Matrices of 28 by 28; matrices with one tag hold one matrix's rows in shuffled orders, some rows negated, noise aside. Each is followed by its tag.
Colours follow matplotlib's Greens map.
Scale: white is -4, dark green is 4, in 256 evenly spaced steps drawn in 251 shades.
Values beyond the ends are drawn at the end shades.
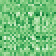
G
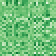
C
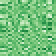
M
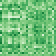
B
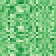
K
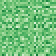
C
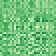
G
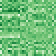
B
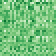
G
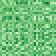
C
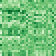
B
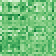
B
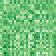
G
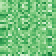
M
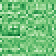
B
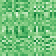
C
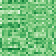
B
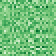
G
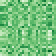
M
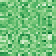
M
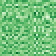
C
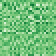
G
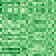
B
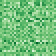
G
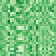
K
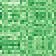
B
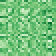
M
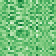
K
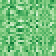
K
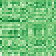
B
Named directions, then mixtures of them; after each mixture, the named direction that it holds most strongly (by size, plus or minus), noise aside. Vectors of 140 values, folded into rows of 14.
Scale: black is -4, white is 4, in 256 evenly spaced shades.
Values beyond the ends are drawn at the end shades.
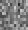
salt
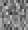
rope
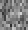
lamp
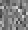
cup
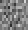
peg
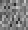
peg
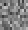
salt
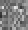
cup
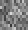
lamp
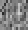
lamp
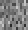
cup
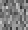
rope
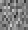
peg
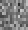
salt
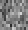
lamp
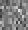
cup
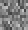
rope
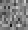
peg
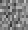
peg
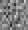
peg
